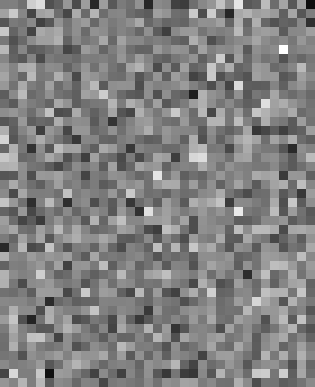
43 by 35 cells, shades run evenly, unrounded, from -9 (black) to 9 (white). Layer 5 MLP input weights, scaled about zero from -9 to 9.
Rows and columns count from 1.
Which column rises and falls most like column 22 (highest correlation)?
28
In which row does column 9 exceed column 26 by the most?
2
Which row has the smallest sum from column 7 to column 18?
23
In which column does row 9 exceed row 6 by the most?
4
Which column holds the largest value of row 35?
11
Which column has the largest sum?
27
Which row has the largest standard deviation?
1
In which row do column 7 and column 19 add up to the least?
19
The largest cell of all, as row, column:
6, 32
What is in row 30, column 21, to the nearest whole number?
0
